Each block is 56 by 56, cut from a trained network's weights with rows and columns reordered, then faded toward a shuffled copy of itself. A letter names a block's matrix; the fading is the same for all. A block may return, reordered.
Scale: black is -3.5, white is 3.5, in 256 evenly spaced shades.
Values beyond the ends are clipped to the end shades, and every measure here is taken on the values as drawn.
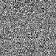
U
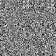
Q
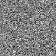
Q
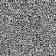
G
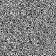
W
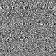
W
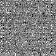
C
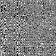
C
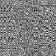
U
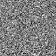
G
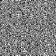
W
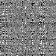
C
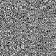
G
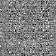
C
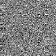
Q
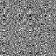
U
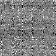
C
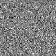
W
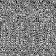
Q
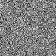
G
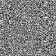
Q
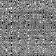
C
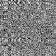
Q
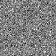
U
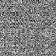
Q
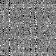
C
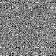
W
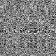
Q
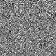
G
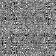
C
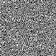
U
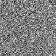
G
